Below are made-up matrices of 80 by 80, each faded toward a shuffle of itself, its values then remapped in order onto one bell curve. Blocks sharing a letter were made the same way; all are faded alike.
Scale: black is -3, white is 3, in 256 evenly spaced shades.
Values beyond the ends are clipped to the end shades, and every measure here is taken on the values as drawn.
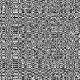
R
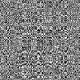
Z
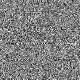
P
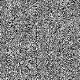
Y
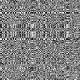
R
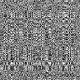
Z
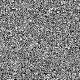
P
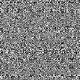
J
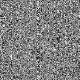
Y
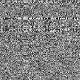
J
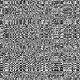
R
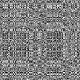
R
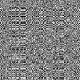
R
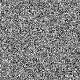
P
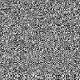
J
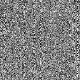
Y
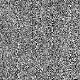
Y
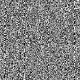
Y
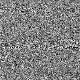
P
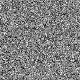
P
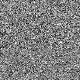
P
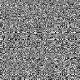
J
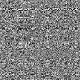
J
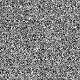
P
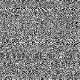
J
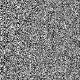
Y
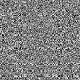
J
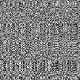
Z
